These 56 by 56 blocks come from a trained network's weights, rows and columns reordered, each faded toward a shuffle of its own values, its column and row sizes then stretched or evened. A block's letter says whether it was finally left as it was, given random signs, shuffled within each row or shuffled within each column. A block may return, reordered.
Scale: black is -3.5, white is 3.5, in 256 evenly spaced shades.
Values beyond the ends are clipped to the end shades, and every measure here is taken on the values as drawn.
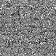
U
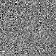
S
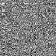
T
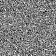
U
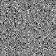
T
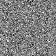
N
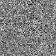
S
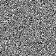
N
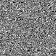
U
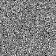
N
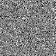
S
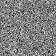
U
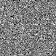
U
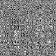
T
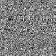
T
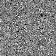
N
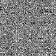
T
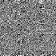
T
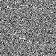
U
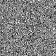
N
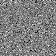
U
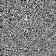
S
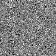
N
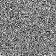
U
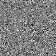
S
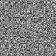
T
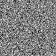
N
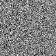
N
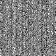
N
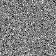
N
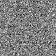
U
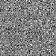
T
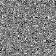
S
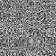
T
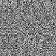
T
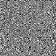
T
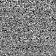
U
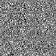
T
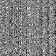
T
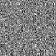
T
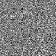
T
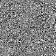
S
